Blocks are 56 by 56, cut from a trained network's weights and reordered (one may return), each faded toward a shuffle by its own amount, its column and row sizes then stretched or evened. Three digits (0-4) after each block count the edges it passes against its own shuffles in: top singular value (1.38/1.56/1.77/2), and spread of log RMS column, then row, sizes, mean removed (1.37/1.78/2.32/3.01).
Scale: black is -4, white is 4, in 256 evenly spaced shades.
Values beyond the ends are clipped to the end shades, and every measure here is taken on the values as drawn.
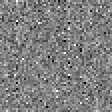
0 1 0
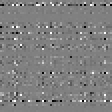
4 2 4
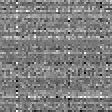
4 2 3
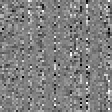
0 4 0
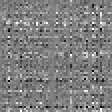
3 4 3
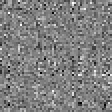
0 3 2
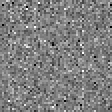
0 2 0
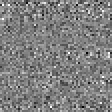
3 0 3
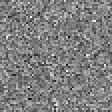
0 0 2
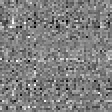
3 2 3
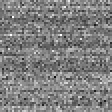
3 0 0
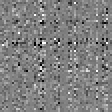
1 4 2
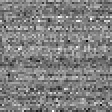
3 0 3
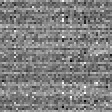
4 2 0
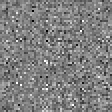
2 2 1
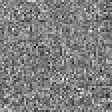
3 0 1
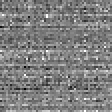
4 2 3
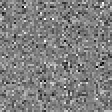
1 3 2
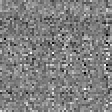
0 3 2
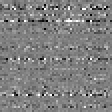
3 1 4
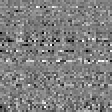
2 0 4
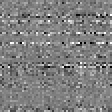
4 2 4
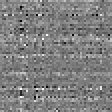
3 2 3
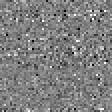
1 1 3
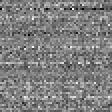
2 0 3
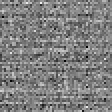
3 2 0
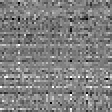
4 3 3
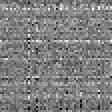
4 3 2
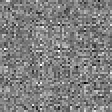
4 2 1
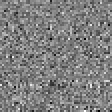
2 1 2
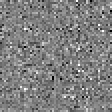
0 2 2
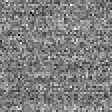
1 0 1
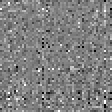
1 3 2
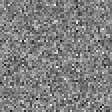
0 1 1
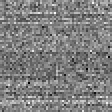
3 0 2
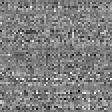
0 1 4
